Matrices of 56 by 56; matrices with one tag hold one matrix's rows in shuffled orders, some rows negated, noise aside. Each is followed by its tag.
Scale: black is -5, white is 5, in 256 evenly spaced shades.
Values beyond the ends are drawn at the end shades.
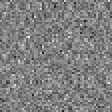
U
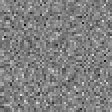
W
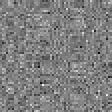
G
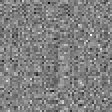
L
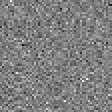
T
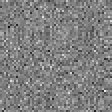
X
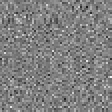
T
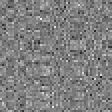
G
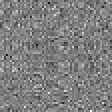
L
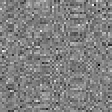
G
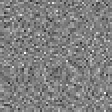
W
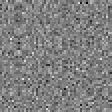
T
